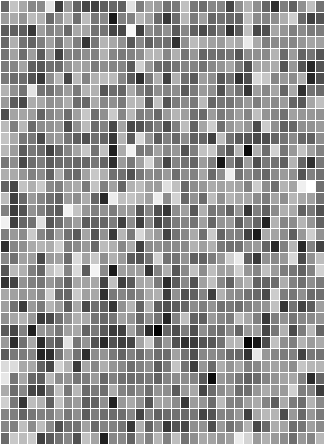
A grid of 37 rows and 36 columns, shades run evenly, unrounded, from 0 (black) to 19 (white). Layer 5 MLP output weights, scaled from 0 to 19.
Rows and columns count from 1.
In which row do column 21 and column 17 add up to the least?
34
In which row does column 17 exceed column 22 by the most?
29
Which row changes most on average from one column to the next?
13
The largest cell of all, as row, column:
16, 35
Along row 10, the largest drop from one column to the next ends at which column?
11
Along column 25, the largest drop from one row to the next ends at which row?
14
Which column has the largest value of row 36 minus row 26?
3
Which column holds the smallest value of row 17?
12
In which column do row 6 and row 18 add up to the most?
8
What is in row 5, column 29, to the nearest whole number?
11
